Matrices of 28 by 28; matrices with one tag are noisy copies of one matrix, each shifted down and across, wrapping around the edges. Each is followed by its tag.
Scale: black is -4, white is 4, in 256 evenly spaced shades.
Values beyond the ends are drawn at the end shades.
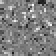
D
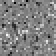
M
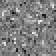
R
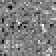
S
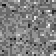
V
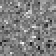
S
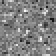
V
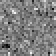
D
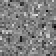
M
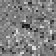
D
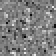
R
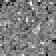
S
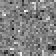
D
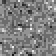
R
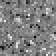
R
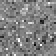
S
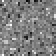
S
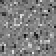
M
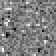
V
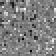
M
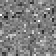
S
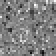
M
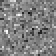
S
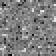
V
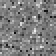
V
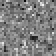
D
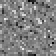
D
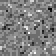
S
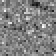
D
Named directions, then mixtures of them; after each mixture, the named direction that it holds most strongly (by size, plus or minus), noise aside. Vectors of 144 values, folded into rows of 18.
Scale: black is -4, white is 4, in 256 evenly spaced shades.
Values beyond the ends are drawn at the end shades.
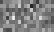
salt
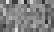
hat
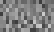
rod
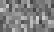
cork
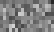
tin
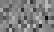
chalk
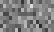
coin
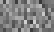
rod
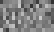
salt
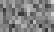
tin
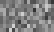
tin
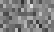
coin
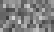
salt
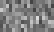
cork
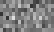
salt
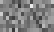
salt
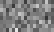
tin
